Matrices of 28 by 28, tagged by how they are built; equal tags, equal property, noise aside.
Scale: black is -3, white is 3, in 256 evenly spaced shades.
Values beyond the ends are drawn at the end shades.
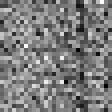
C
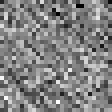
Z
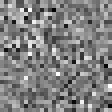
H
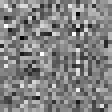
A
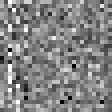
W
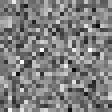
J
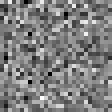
C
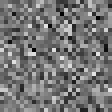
Z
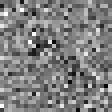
H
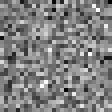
J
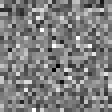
J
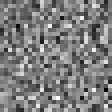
A
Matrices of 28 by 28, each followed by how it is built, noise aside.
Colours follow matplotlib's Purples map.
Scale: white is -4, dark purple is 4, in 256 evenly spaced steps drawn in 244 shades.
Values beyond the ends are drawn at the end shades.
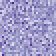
noise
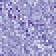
banded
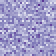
repeating columns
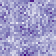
smooth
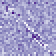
banded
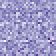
repeating columns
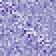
banded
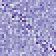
banded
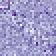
banded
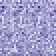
repeating columns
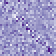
banded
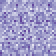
repeating columns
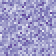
noise
